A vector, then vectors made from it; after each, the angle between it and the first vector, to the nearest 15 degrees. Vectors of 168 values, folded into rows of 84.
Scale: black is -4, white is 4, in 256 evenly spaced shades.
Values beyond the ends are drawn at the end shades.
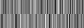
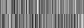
75 degrees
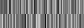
120 degrees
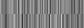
75 degrees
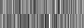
150 degrees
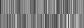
135 degrees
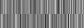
165 degrees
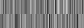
45 degrees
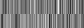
30 degrees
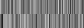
45 degrees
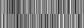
120 degrees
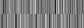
30 degrees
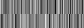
30 degrees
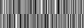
150 degrees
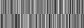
30 degrees
